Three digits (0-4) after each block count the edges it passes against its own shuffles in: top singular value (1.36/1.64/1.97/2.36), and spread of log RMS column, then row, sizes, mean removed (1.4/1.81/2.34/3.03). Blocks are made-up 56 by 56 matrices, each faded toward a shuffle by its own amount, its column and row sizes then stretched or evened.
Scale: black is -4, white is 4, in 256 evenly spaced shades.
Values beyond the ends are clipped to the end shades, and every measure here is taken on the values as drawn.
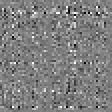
2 3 3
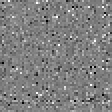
1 2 1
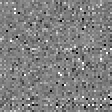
2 1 1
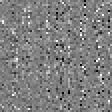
0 3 0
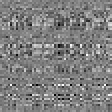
4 1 4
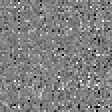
1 3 1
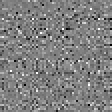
4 1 2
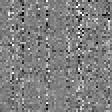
0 4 1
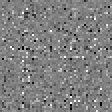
1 2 2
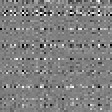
4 2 4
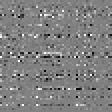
3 2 4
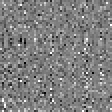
3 3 0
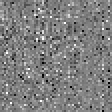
2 2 0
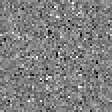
1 1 1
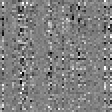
3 4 1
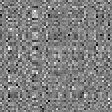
4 3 0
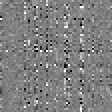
2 4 1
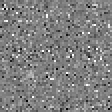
0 1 2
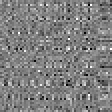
4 1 3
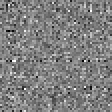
1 2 2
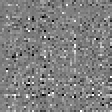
2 3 2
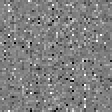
0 2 1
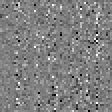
1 3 0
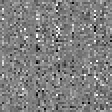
0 3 1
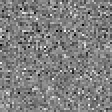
1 0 2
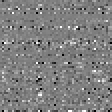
0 1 4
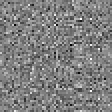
3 2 1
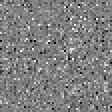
0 1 1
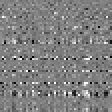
4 1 4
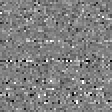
1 0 3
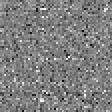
1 0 1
